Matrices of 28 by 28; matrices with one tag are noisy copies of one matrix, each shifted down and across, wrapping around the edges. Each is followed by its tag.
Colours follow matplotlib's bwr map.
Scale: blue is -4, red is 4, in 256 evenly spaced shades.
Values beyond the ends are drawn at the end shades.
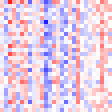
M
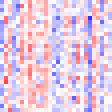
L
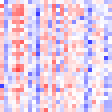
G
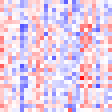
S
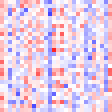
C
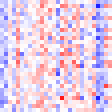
M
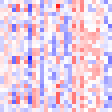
L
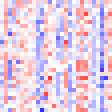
G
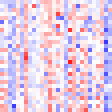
M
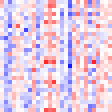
G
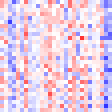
M
